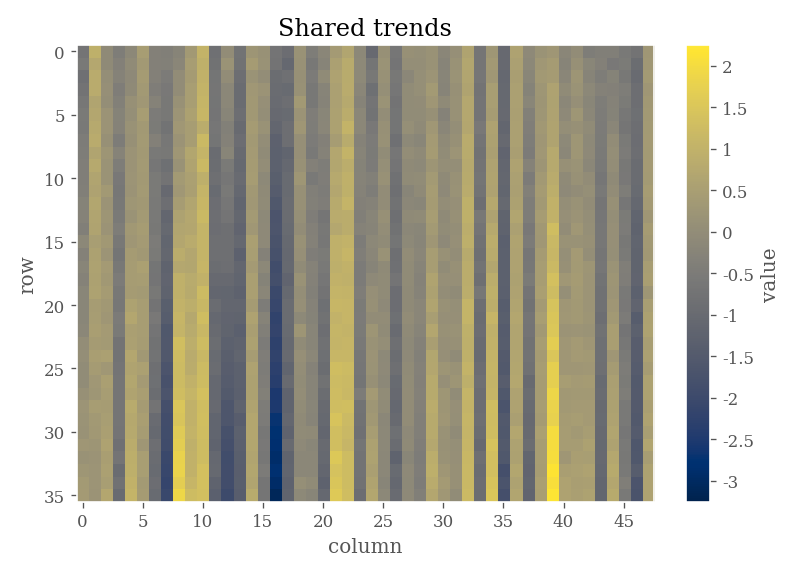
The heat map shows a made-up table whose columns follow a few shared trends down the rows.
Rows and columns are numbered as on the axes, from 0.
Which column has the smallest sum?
16
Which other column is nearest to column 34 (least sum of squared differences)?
21
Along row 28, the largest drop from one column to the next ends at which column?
35
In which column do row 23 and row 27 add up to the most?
39
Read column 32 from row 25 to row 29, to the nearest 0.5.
1 1 1 1 1
